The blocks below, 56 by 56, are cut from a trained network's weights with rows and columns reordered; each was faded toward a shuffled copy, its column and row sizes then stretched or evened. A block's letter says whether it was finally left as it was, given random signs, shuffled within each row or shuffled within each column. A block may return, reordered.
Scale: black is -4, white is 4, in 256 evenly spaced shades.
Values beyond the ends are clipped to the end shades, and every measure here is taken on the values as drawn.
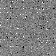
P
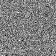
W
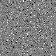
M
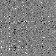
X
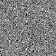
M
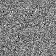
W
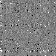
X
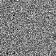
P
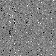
M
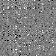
X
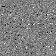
W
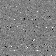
W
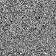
P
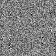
M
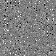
M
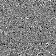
W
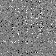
P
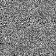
P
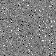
M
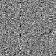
X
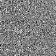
P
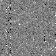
M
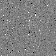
M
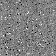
M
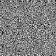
X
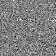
P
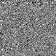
W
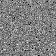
W
